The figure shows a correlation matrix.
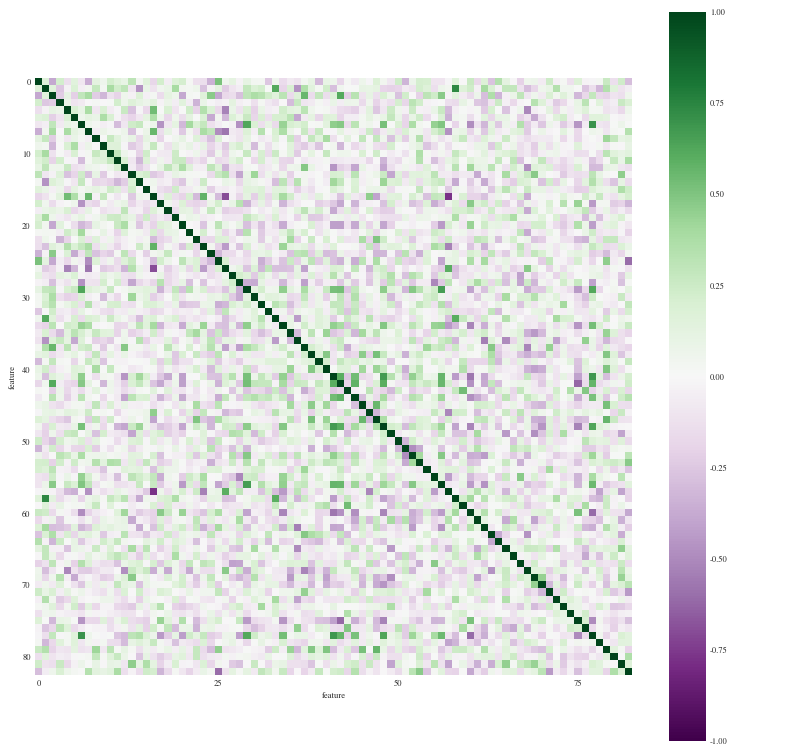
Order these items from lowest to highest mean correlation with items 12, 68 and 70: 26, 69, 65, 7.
7, 26, 65, 69
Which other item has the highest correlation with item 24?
2
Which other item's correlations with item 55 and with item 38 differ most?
67
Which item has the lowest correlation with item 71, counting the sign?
82
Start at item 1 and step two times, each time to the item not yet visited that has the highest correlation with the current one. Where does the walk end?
33
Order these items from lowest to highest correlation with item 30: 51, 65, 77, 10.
10, 51, 77, 65
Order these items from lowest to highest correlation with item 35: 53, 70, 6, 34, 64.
70, 64, 53, 34, 6
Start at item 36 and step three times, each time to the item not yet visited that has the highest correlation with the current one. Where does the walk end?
59
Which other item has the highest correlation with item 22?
47
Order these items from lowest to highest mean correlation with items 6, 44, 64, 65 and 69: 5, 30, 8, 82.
5, 8, 82, 30
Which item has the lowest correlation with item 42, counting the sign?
75
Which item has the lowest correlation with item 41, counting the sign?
60
